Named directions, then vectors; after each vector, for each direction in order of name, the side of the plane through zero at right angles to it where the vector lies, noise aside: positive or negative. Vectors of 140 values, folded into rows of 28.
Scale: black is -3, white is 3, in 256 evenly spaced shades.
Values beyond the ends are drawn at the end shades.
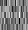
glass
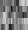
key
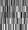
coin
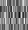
negative, negative, positive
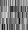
negative, positive, positive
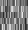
positive, negative, negative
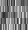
positive, negative, negative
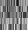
positive, negative, positive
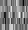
positive, positive, negative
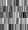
positive, negative, positive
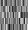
positive, positive, positive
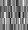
negative, negative, positive
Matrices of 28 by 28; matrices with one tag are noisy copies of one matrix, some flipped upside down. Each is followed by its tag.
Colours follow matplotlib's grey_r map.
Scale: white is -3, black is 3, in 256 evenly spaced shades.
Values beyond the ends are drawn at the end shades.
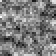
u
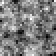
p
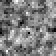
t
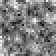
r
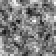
r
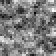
u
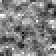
u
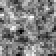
p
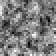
r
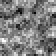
u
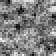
u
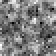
r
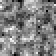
p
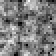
p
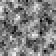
r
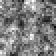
p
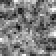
u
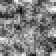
u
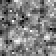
t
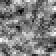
u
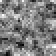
u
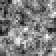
t
